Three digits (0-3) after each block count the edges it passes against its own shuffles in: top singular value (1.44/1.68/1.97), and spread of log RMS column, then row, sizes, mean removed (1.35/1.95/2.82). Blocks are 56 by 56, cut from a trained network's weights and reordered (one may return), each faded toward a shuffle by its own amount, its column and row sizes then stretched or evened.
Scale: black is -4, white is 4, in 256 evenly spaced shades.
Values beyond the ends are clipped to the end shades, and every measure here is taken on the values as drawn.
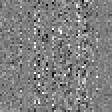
0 3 0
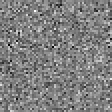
1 1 1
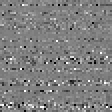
0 0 3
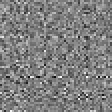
3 1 2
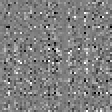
0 3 2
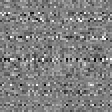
3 0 3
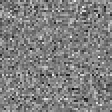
1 0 1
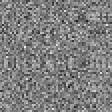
2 0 0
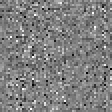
0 2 0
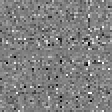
0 1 2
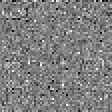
1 1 1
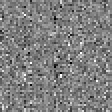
0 2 0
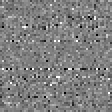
1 0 2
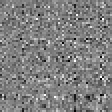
2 2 2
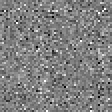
1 1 0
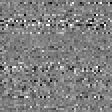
1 0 3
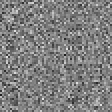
3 1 0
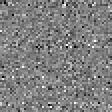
0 1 2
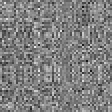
3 2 1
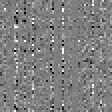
0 3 1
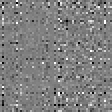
1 3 2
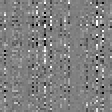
2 3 1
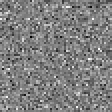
0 0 2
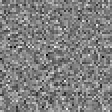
2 1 0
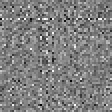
2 1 1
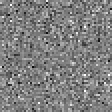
0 1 1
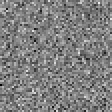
1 0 0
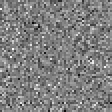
0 0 0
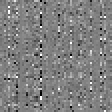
2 3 0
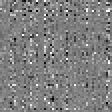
0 3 2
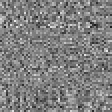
2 0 2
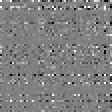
0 2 3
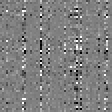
3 3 2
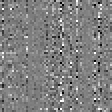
1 3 1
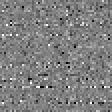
0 1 2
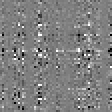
2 3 2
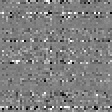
1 1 3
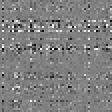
2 2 3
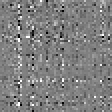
2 3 2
